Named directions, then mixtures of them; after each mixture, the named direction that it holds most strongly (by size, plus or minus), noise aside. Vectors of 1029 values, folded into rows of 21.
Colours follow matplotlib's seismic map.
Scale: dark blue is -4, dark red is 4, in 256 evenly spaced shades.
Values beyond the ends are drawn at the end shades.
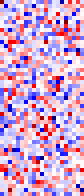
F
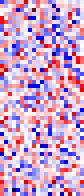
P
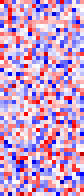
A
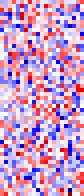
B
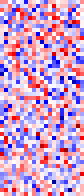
P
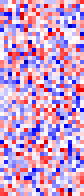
B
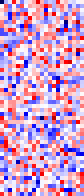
A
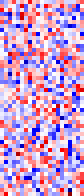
B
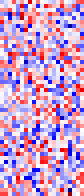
B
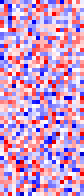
A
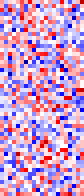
B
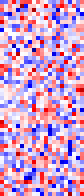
B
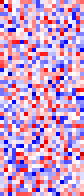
A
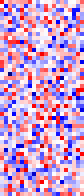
B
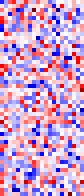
P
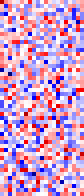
A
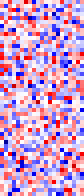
A
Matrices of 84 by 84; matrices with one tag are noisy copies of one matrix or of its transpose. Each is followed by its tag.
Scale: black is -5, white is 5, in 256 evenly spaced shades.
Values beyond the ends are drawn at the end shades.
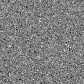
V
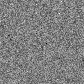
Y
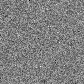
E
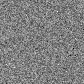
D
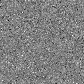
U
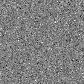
U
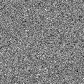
V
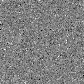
E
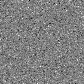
E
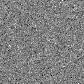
V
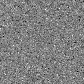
V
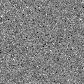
Y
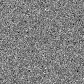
V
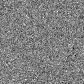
D
